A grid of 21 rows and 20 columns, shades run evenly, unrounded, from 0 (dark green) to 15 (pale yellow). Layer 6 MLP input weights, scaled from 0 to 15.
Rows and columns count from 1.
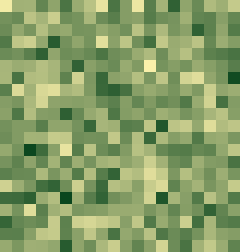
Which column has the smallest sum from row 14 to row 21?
6
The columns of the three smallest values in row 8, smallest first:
10, 9, 11
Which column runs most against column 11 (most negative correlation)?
5
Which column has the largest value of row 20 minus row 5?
4
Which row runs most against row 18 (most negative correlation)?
17
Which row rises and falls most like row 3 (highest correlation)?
12
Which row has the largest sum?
1
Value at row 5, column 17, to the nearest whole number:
8
